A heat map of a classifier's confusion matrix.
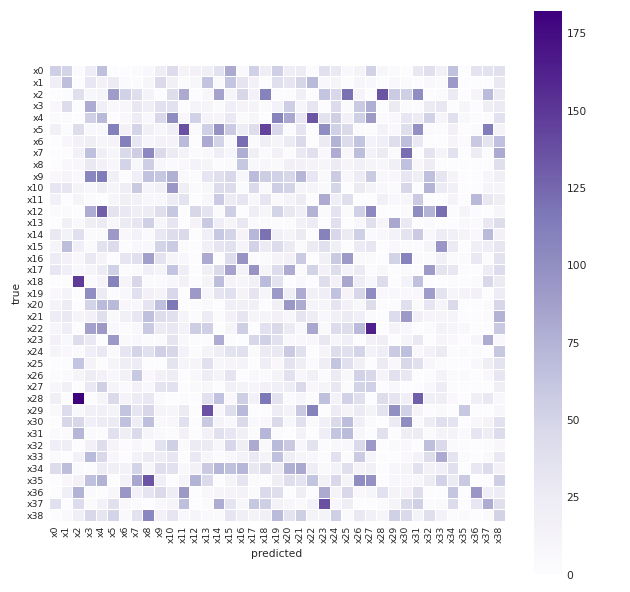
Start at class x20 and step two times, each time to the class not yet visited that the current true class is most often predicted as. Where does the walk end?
x32
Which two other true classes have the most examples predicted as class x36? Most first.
x11, x6
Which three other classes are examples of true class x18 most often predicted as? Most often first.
x2, x5, x25
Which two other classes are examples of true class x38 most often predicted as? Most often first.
x8, x19
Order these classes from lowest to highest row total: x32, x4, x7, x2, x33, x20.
x33, x32, x20, x7, x4, x2
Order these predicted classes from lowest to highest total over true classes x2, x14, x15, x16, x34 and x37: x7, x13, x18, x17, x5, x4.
x4, x7, x13, x17, x5, x18
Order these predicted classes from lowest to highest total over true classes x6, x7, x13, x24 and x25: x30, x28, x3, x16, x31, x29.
x31, x28, x3, x29, x16, x30
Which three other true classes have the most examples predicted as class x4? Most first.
x12, x9, x22
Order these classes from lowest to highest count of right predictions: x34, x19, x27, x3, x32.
x34, x27, x32, x3, x19
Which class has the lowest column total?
x35
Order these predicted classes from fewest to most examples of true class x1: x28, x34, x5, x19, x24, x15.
x28, x24, x5, x19, x15, x34
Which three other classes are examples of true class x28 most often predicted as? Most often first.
x2, x31, x18
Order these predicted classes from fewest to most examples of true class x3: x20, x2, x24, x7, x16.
x2, x16, x7, x24, x20
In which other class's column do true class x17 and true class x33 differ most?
x15
